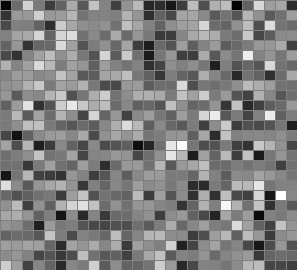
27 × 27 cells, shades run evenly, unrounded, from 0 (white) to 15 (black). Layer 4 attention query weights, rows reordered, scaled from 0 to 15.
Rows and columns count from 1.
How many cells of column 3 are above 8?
10
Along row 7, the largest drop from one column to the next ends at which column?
25
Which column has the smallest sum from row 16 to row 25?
21
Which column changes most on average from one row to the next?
4
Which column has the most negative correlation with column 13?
16
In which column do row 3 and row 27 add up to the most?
5
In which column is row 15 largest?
13
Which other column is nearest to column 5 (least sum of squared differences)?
27
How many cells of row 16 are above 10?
5
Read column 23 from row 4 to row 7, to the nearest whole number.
3 8 1 9
